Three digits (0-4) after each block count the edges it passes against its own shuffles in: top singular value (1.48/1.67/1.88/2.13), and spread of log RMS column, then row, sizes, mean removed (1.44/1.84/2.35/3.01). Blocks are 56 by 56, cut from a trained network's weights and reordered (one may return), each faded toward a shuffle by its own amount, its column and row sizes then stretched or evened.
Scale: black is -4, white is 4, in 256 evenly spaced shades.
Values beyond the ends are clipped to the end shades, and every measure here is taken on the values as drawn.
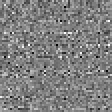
2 1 3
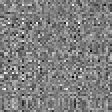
3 2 2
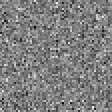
0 1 0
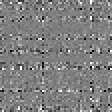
0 3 4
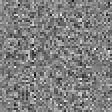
2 2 1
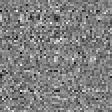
3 0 2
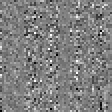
0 4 0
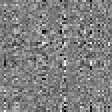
4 3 2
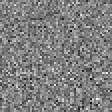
1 0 2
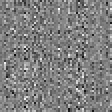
3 4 0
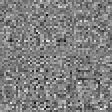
3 1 3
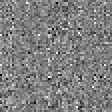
2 2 2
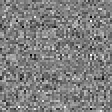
3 1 2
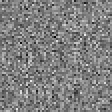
3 1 0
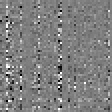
1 4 2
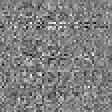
3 2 3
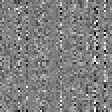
2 4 0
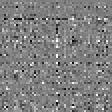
1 3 4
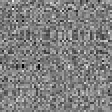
4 0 2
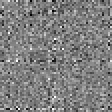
3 2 2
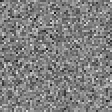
0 1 0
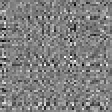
4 3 3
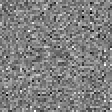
2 1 1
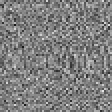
4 1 0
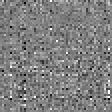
3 3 3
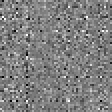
1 3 2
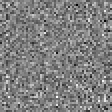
3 2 1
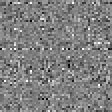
1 2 3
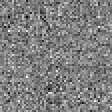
1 2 1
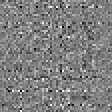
2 3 3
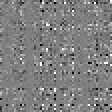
1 4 3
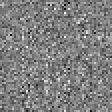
0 2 0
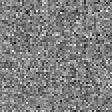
1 1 1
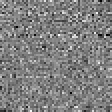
2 0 3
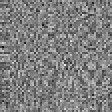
4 0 0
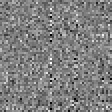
2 2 1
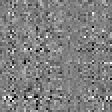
3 3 3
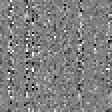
1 4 1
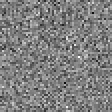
2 0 0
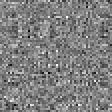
3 0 3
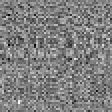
4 0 2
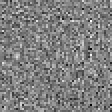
2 2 0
